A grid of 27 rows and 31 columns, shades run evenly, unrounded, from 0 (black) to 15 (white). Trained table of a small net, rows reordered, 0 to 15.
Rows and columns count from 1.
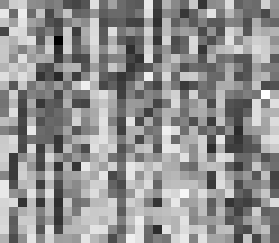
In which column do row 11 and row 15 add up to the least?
14
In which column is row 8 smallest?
15
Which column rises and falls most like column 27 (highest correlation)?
26
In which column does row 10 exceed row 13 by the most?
3
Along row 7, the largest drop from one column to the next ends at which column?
18
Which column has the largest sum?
11
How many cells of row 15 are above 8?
15
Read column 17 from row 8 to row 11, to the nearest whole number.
5 14 6 8
